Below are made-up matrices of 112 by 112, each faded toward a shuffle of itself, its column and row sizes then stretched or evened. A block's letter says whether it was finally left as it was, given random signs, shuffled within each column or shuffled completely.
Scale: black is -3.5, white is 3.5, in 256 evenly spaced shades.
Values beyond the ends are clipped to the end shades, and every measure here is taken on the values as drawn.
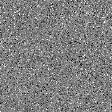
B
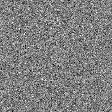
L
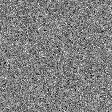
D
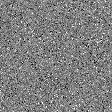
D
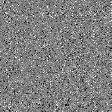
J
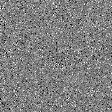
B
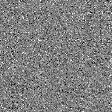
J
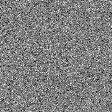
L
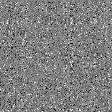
J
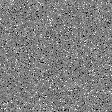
D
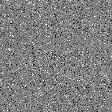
J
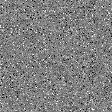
B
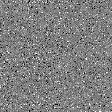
J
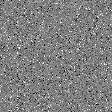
L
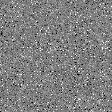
B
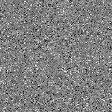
J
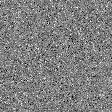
D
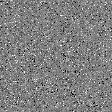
B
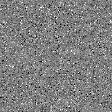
J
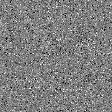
B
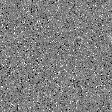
L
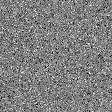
D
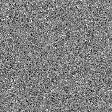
L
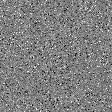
D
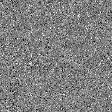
B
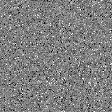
J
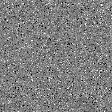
B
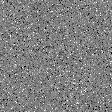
D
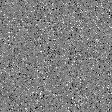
L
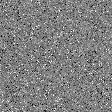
D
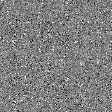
B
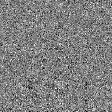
J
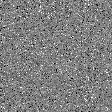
L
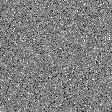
D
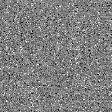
J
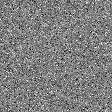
D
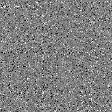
J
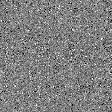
J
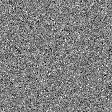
D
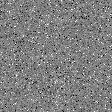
D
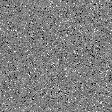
L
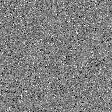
D
